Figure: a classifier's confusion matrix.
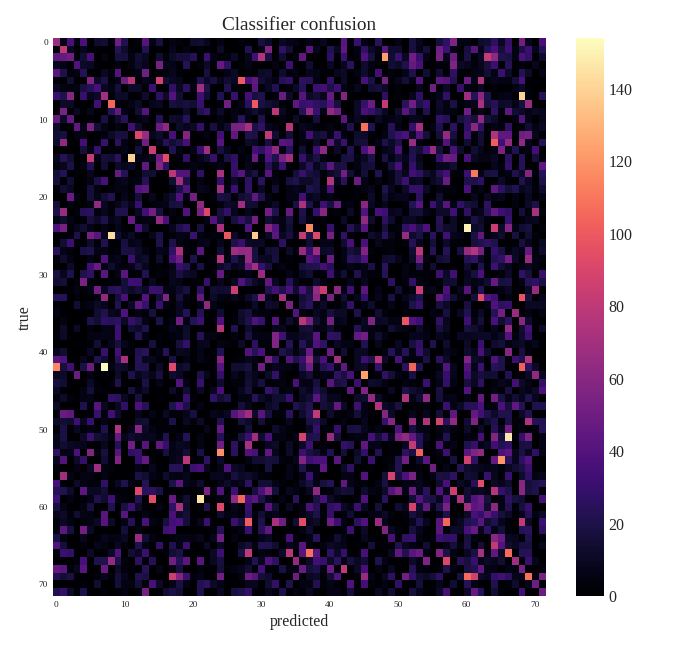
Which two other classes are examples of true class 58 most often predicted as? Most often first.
12, 64
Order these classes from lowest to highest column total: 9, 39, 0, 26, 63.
63, 39, 26, 0, 9
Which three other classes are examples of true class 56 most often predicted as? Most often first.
49, 1, 52
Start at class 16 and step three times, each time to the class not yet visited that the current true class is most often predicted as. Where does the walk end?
45
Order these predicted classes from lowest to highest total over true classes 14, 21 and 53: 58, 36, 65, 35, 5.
35, 58, 5, 65, 36
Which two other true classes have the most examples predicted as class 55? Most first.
14, 6
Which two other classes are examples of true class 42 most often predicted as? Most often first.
7, 0
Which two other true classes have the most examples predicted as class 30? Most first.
2, 33
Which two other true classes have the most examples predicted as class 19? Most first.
54, 12
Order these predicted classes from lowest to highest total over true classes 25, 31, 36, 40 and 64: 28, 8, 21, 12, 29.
21, 28, 12, 8, 29
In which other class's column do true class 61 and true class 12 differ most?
31
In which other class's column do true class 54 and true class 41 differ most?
65
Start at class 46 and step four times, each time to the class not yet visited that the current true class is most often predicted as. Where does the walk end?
24
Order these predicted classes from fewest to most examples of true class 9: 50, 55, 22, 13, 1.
55, 50, 22, 13, 1
